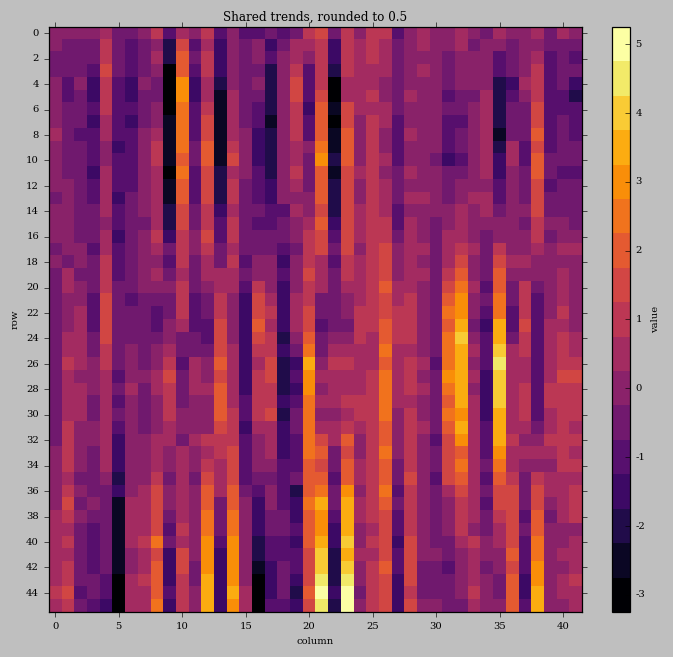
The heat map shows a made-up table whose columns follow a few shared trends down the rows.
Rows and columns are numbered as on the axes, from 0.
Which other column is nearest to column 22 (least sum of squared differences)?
9
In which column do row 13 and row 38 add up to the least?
5
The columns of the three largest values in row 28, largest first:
35, 32, 20
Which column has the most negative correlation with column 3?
10
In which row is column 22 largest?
26
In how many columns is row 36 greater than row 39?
18
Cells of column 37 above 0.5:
9
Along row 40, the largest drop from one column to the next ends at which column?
22
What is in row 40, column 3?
-1
